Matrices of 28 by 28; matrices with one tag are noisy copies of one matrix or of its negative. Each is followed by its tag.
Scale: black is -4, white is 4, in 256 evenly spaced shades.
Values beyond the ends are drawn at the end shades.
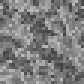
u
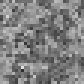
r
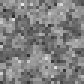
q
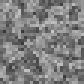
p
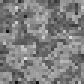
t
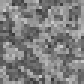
p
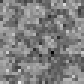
r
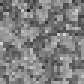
p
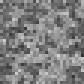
r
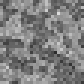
u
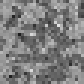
r
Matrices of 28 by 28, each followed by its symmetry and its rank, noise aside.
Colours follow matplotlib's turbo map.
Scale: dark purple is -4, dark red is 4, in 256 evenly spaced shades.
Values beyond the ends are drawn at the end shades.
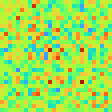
symmetric, rank four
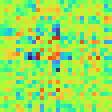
symmetric, rank three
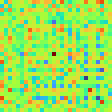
symmetric, rank three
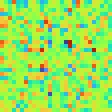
antisymmetric, rank four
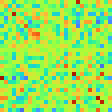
symmetric, rank five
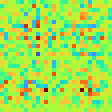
no symmetry, rank five
